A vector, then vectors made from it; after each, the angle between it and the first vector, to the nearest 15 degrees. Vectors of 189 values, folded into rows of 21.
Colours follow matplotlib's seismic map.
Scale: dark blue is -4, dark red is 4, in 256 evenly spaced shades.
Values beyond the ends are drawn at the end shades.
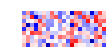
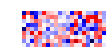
45 degrees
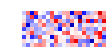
60 degrees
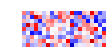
165 degrees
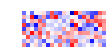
30 degrees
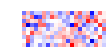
30 degrees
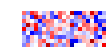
165 degrees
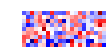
60 degrees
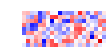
75 degrees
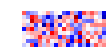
90 degrees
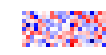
15 degrees
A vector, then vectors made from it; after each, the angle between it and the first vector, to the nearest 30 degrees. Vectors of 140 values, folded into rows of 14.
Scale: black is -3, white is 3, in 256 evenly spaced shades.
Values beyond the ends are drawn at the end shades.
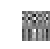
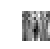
120 degrees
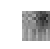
120 degrees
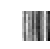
90 degrees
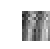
120 degrees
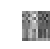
120 degrees
